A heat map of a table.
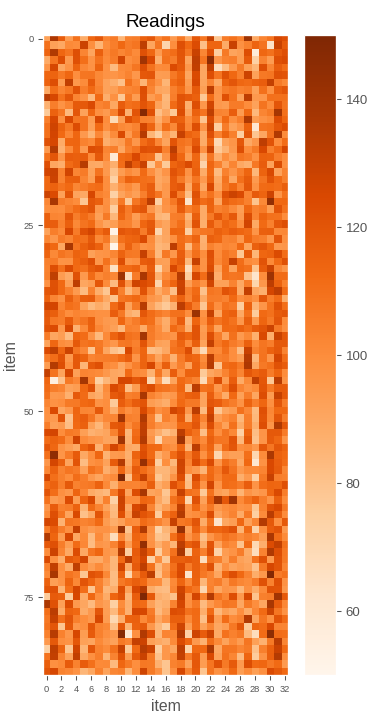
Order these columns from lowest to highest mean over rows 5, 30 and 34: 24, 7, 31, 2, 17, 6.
7, 17, 2, 6, 24, 31
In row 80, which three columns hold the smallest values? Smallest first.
11, 28, 19
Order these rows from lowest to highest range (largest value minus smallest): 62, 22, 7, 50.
7, 50, 62, 22
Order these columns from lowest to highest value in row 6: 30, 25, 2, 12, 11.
2, 12, 11, 25, 30
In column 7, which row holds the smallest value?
46
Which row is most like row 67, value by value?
76
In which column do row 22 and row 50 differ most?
30
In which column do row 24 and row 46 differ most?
1
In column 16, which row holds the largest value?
44
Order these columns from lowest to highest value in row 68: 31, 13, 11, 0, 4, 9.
11, 9, 4, 0, 31, 13
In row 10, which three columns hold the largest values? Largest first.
13, 31, 22
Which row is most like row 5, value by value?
25
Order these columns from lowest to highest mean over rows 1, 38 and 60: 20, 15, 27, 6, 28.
15, 28, 6, 27, 20
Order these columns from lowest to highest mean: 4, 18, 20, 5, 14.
5, 14, 4, 20, 18
